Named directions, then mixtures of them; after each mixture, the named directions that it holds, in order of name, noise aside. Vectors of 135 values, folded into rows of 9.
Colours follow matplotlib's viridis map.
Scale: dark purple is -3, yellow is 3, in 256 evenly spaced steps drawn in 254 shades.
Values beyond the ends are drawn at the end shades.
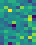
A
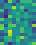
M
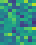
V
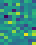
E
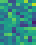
V.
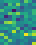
E.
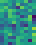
A, V.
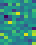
E.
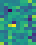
A, M.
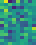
M, V.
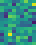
M, V.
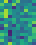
M.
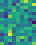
M, V.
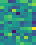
E, V.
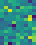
A.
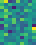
M, V.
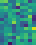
A, V.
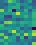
E, V.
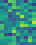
V.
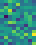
A, E.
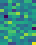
E, M.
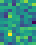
M, V.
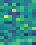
E.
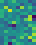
A.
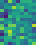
M.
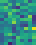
A, V.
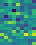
E.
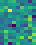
A.
